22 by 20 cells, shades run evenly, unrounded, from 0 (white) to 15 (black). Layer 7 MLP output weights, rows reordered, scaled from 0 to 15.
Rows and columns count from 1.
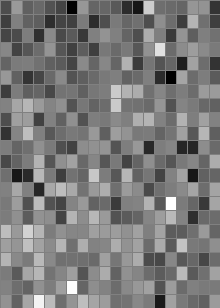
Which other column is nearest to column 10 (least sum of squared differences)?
5
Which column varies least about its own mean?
10
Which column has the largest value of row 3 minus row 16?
16
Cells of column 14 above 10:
4
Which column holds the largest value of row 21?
15
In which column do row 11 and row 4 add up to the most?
7
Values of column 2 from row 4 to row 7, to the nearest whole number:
11 8 9 8
